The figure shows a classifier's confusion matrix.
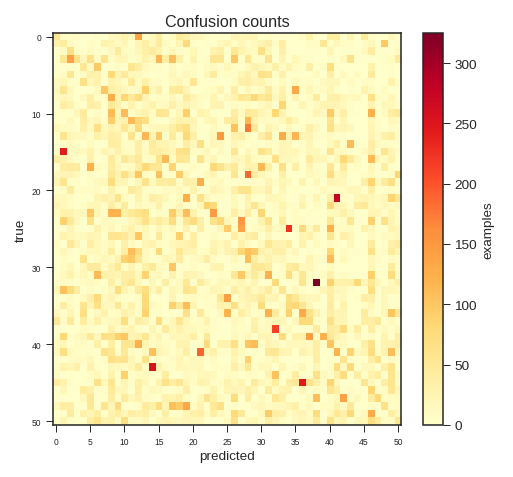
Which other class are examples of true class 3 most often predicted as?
2
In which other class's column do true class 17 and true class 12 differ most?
28
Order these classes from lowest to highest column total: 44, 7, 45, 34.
44, 45, 7, 34
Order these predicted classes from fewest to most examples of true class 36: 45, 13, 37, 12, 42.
12, 42, 45, 37, 13
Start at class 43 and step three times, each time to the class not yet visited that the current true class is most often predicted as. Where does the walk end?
41
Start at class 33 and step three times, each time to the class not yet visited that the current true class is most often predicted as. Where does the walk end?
19
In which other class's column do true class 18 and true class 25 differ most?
34
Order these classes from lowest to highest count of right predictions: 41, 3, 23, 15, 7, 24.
15, 3, 24, 7, 41, 23
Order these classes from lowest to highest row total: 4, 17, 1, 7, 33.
4, 1, 7, 33, 17
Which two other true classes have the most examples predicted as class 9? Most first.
23, 39
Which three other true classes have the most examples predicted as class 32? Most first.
38, 44, 10
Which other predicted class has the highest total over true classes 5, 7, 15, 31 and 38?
1
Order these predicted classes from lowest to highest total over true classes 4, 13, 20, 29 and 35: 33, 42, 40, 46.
42, 46, 33, 40
